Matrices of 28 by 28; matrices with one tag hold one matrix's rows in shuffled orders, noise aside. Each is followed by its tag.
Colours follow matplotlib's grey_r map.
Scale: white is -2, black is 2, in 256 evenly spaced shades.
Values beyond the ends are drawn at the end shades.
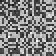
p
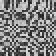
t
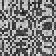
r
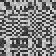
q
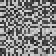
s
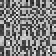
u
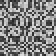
p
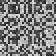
p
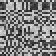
s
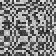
t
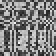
t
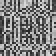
u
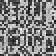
p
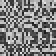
s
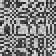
t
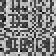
q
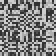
p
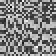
s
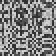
r
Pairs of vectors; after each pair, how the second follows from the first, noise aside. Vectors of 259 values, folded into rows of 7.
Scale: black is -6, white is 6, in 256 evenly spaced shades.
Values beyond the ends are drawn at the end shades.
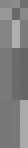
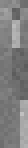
copied.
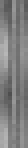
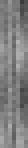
reversed, negated.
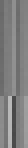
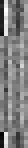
wrapped around, negated, scaled up.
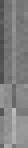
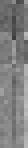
reversed, negated.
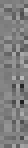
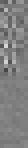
reversed, negated, partly zeroed.
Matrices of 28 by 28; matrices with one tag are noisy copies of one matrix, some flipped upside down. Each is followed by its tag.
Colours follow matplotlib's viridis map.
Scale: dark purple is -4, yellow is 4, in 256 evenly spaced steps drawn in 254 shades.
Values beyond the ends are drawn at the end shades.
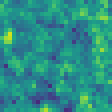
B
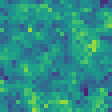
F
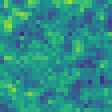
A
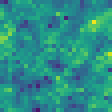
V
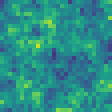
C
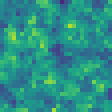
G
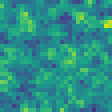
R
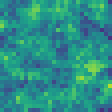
F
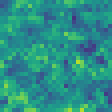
A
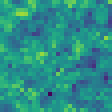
A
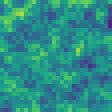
A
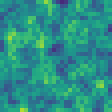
G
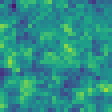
R
